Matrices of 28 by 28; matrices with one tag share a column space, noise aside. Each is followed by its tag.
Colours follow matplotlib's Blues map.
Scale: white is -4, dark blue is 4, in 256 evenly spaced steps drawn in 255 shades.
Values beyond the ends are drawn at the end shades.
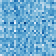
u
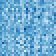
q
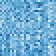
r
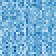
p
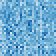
p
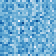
u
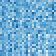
r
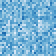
p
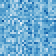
u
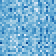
q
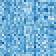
q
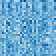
u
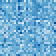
u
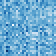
p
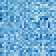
r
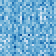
q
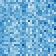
u
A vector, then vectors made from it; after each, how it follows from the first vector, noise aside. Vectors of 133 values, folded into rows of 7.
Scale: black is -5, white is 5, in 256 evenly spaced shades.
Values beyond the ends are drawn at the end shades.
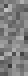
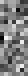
reversed, scaled up.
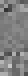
negated, partly zeroed.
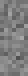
wrapped around, negated, shrunk.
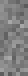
wrapped around, shrunk.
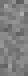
wrapped around, negated, shrunk.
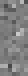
wrapped around, partly zeroed.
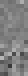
partly zeroed.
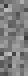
copied.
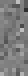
wrapped around, partly zeroed.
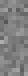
wrapped around, shrunk.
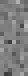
wrapped around, negated, partly zeroed.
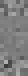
wrapped around, negated, partly zeroed.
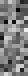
reversed, scaled up.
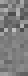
wrapped around, negated, partly zeroed.
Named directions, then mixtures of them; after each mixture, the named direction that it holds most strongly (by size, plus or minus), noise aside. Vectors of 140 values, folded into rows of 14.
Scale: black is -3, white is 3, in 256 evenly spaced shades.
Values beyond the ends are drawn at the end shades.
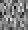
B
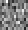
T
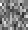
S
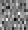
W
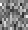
S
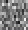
T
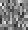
S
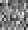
T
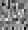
T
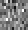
T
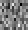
S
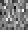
B
